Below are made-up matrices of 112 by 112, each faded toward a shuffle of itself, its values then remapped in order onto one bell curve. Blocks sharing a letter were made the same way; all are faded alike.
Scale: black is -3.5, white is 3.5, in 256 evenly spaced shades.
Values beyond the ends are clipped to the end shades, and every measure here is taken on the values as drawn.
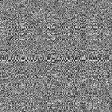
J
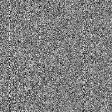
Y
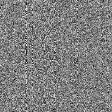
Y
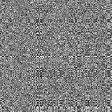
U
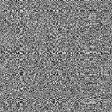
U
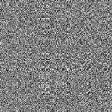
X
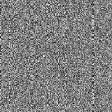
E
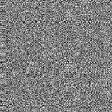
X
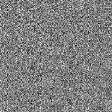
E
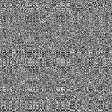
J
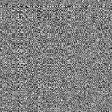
U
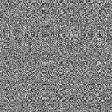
U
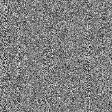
Y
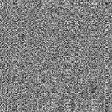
X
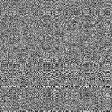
J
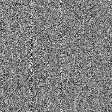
Y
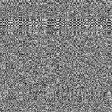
J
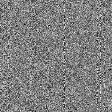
Y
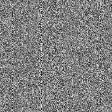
Y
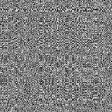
U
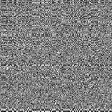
J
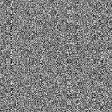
E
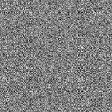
X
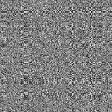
U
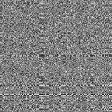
J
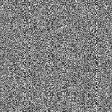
E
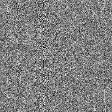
Y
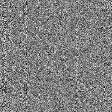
Y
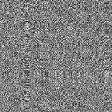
X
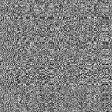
J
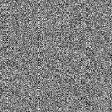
E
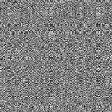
U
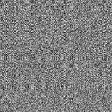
X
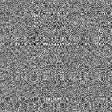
U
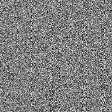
Y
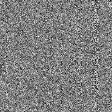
Y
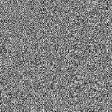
E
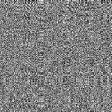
X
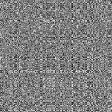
U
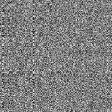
E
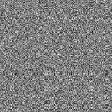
X
